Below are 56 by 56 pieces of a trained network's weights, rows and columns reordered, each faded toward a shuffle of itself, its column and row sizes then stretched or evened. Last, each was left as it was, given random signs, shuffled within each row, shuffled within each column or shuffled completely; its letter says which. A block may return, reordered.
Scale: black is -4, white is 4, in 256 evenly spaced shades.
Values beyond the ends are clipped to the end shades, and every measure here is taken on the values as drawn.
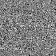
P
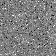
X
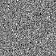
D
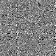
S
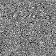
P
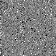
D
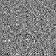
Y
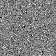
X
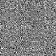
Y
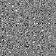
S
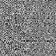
Y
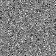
D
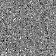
D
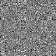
Y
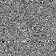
P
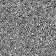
X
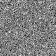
X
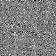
P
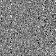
D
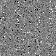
D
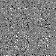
S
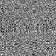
Y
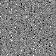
D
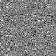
Y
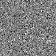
D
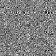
Y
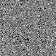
S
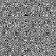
Y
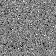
X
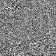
S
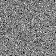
X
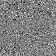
P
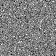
X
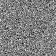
X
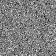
X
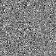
S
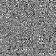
Y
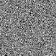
D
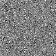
D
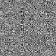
Y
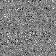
P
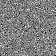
X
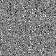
D
